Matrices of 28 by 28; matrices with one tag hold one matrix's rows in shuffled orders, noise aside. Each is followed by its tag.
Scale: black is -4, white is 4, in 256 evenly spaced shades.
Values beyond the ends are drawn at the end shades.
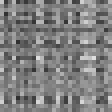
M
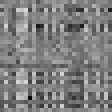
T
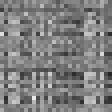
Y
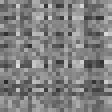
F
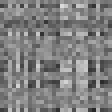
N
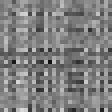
T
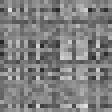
N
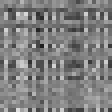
T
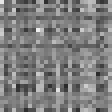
M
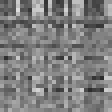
F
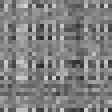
T
